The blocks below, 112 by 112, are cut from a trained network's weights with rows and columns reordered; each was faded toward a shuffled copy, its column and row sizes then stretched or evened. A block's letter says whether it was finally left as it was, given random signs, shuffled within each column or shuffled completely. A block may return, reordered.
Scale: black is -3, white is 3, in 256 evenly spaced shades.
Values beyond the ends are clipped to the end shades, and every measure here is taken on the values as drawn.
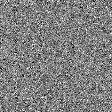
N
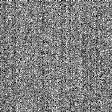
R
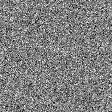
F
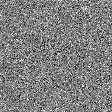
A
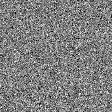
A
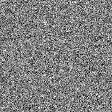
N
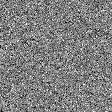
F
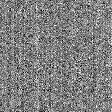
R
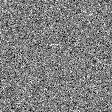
F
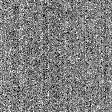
A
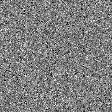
N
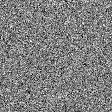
F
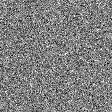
F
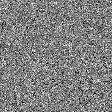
N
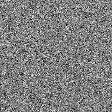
N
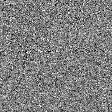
N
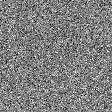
F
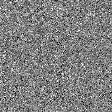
N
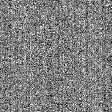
R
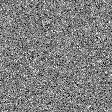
F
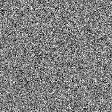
N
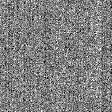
R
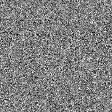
N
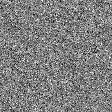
F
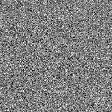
R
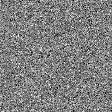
A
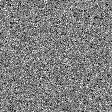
F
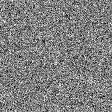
F
